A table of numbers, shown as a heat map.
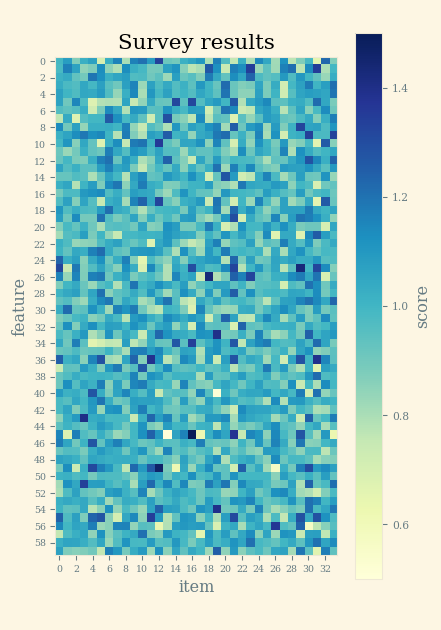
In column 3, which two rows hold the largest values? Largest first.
43, 51
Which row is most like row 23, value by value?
41
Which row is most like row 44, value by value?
47
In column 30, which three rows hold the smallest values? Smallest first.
56, 40, 52
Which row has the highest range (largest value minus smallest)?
45
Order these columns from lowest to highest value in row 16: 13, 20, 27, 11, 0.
13, 0, 27, 11, 20
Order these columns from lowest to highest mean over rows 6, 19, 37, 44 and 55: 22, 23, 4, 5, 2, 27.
22, 27, 23, 4, 2, 5
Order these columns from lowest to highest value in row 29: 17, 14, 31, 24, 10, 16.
16, 10, 24, 14, 17, 31
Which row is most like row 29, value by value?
12
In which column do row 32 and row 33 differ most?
19
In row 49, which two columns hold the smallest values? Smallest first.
26, 14
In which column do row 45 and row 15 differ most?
21
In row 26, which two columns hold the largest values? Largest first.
18, 23
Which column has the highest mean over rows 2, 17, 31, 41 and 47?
10
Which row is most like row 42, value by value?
15
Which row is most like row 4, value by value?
3
